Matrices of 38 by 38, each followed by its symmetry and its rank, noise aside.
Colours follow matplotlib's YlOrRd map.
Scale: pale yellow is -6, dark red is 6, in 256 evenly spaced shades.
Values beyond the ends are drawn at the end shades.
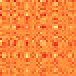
symmetric, rank three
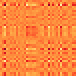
symmetric, rank one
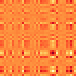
symmetric, rank one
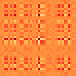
symmetric, rank one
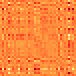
antisymmetric, rank two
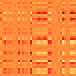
no symmetry, rank one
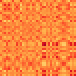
symmetric, rank two
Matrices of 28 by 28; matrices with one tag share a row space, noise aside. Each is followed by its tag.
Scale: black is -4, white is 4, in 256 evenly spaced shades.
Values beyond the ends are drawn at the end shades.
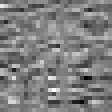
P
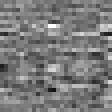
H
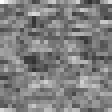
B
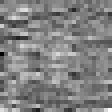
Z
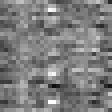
H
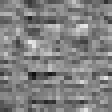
B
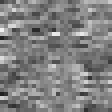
P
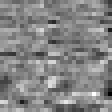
H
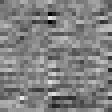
H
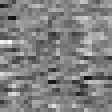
P
